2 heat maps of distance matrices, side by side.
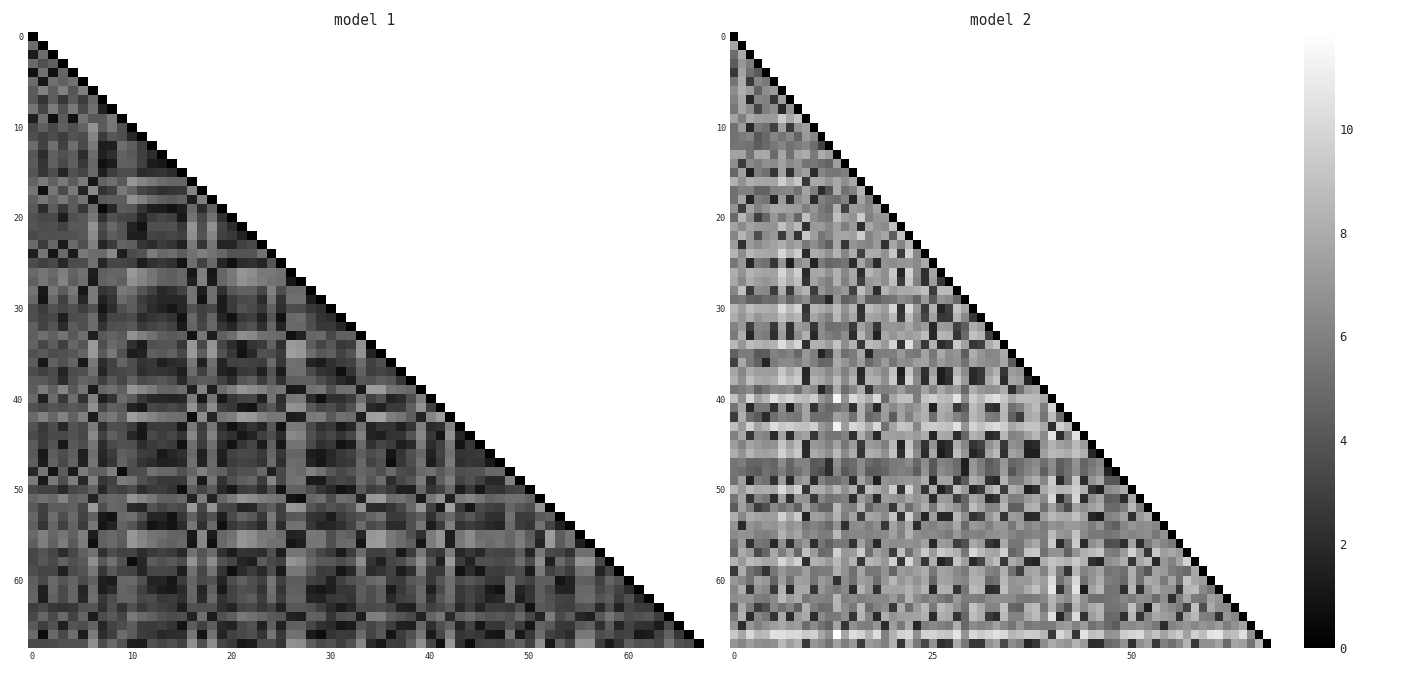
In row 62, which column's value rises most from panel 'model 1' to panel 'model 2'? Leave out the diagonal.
66
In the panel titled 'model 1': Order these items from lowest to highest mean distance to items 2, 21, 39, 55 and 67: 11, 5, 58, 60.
11, 58, 60, 5
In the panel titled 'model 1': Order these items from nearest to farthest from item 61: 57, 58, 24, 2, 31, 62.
62, 31, 57, 58, 2, 24
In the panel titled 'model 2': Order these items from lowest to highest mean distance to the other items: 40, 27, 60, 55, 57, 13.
27, 55, 60, 57, 13, 40
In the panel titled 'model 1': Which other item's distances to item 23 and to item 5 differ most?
3
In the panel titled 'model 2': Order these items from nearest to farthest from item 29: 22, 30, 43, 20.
20, 22, 43, 30
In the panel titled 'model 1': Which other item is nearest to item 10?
58
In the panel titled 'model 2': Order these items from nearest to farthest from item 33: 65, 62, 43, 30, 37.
62, 65, 37, 30, 43
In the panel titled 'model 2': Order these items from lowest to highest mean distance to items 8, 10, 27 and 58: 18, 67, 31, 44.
67, 31, 18, 44
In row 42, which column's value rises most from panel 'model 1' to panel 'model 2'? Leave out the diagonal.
16
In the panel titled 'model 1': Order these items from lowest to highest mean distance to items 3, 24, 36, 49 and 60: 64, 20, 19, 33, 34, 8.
19, 20, 8, 34, 64, 33
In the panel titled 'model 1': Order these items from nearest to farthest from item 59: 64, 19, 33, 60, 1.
19, 1, 60, 64, 33
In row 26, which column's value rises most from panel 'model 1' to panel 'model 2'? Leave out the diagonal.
6
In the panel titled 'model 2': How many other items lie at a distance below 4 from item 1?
5
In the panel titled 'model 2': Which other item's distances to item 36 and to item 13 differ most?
4
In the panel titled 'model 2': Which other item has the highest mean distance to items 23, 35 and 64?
66
